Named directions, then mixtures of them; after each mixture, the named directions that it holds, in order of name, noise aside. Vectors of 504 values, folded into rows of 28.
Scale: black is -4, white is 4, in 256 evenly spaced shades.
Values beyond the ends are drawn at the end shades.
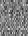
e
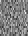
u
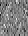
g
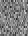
e, u.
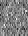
e, g.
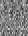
e.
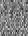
e.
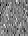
g.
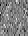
g.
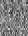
e.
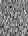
u.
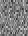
e, u.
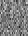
e, g.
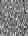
e, u.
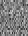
e.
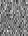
e, g.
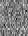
e, g.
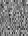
e.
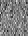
e, g.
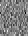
g, u.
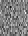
u.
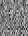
e.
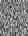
u.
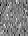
g.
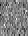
e, g.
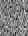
e, u.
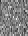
g, u.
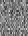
e.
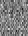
e.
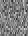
e, u.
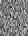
u.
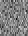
e, u.
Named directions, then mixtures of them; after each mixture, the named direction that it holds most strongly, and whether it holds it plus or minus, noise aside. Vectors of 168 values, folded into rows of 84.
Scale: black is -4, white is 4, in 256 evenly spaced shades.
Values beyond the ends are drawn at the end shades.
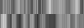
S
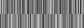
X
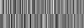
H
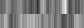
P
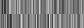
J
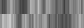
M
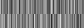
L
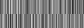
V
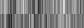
M, minus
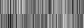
V, plus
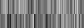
L, minus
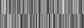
J, minus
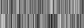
L, plus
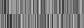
J, plus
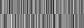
H, minus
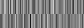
H, plus
